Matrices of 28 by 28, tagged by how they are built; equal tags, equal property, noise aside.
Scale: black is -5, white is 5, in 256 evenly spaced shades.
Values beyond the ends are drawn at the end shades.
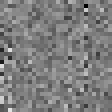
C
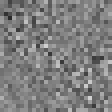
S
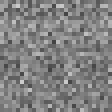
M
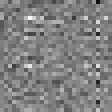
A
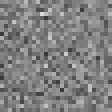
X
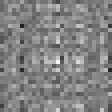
A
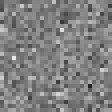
C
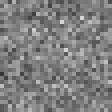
X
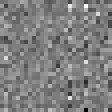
C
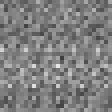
M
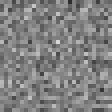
M
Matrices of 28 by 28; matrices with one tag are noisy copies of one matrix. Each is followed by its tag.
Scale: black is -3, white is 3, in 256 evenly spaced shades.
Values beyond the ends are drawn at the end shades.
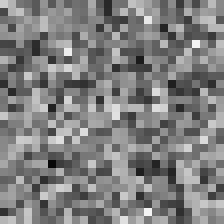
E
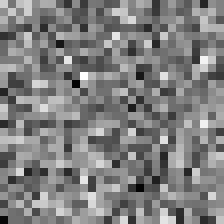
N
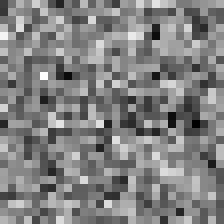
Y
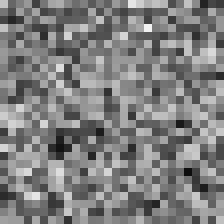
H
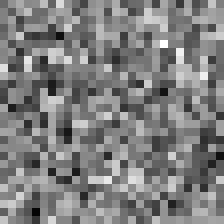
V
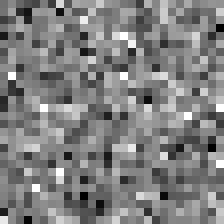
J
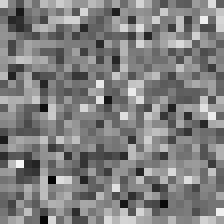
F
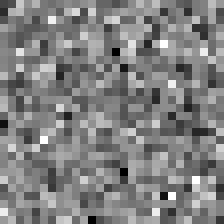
Y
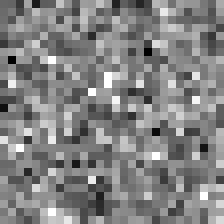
J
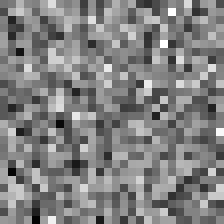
V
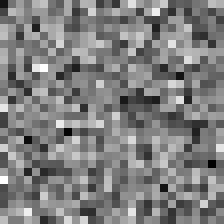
Y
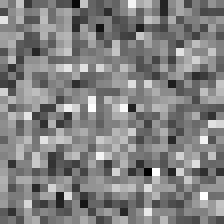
E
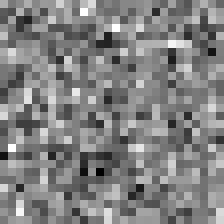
F
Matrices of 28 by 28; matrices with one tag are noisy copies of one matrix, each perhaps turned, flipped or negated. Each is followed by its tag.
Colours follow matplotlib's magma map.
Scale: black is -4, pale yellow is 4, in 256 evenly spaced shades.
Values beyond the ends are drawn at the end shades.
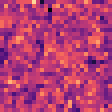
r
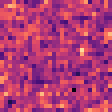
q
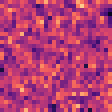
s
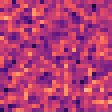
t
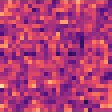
q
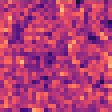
r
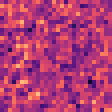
t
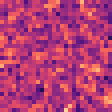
s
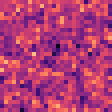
r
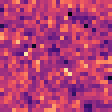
r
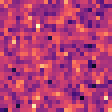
t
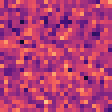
t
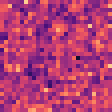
q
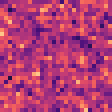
q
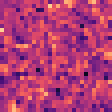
s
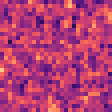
s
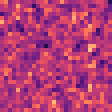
t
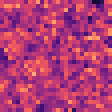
s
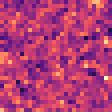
s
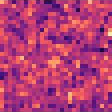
r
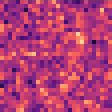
q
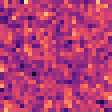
q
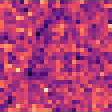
q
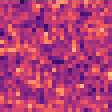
r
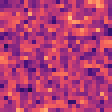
s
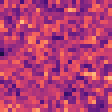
s
